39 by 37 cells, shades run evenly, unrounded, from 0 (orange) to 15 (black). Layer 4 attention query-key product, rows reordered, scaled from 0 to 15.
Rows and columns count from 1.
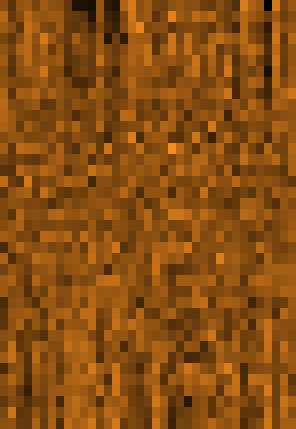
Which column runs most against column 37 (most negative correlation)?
30
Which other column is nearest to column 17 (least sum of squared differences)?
35
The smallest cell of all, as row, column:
14, 22
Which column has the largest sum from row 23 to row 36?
4
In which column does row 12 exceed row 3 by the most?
18
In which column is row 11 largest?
29
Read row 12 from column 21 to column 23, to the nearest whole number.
4 5 9
